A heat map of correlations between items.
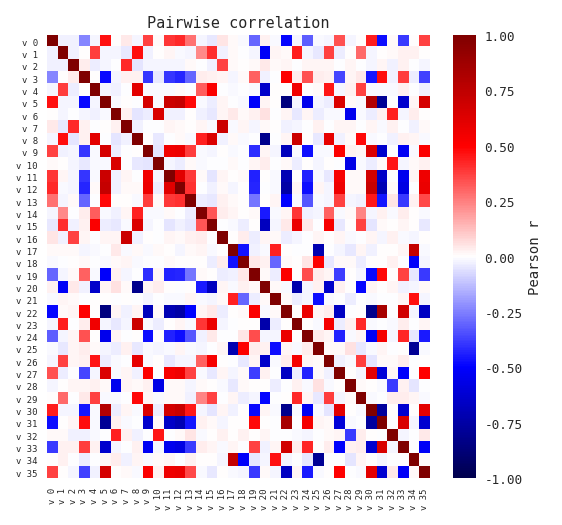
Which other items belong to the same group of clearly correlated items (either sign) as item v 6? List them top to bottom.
v 10, v 28, v 32
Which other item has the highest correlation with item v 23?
v 8
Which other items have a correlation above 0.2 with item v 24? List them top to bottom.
v 3, v 19, v 22, v 31, v 33
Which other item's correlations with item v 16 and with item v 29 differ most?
v 7
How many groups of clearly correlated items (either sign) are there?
5
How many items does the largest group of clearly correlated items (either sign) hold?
15
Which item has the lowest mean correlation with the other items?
v 20
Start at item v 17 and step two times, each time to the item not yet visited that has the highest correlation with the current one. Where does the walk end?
v 21
